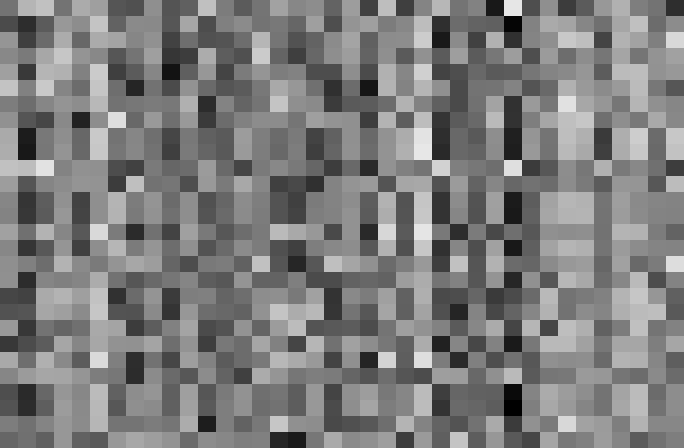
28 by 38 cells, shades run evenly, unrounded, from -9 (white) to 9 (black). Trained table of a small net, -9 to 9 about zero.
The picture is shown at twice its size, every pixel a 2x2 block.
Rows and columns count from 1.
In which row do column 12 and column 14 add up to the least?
12
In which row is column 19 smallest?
17
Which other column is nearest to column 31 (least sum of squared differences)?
9
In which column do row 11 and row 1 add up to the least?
29
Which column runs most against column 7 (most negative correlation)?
5
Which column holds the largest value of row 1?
28
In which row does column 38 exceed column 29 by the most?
1
